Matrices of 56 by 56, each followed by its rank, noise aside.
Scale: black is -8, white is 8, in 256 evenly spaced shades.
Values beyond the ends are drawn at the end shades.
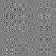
three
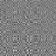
three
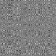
five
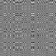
two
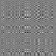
two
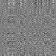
four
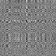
two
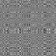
two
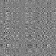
four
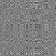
three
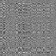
three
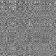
five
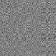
four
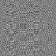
three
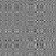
two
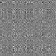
four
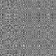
four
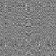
four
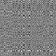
two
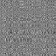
four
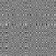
two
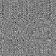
five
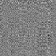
five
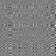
two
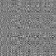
five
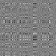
two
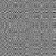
two
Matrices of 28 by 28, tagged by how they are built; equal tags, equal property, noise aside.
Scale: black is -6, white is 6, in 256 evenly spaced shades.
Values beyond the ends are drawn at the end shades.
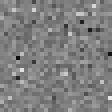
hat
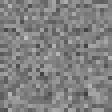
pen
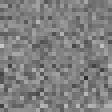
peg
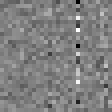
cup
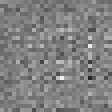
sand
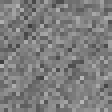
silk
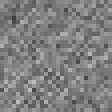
silk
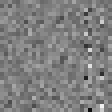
cup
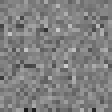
peg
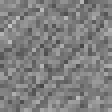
silk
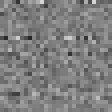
peg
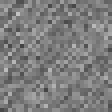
silk
